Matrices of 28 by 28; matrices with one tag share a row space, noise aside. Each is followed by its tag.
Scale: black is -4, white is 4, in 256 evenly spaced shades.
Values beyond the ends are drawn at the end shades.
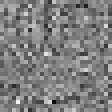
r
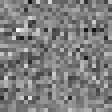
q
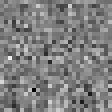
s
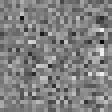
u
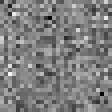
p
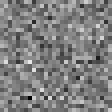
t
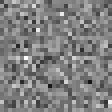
s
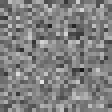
t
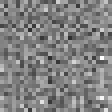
u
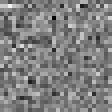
q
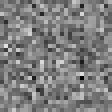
t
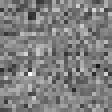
q
